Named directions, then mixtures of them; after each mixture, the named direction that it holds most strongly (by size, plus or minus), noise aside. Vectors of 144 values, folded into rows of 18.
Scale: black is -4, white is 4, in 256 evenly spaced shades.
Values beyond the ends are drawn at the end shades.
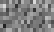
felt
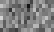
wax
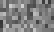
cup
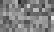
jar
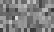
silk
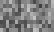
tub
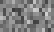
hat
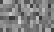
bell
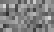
felt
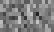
cup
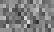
hat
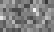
hat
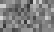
wax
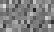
felt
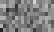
felt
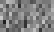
tub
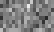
wax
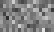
hat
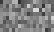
jar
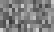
tub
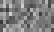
cup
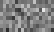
bell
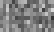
jar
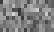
hat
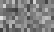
silk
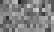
jar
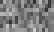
silk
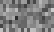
silk
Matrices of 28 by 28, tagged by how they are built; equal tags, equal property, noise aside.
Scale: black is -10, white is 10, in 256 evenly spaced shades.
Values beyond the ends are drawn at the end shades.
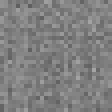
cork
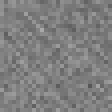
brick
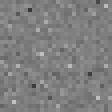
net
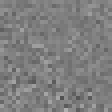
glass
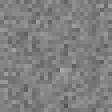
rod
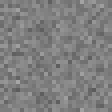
rod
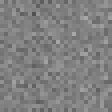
rod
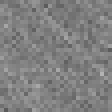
brick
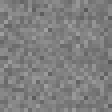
rod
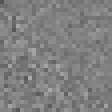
glass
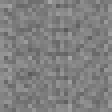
rod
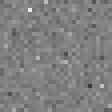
net
